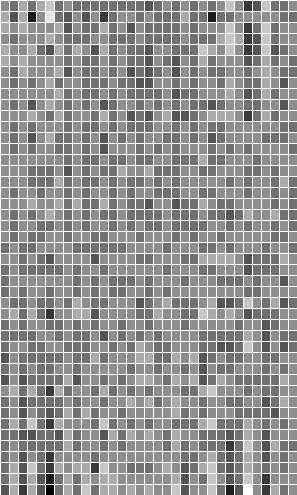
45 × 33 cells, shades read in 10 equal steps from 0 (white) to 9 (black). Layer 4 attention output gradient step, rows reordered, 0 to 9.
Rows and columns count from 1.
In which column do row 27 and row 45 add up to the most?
6
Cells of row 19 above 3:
28
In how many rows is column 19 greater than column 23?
11
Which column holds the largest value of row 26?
32
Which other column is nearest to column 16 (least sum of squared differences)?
22
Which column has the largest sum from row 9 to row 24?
20
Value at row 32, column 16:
3
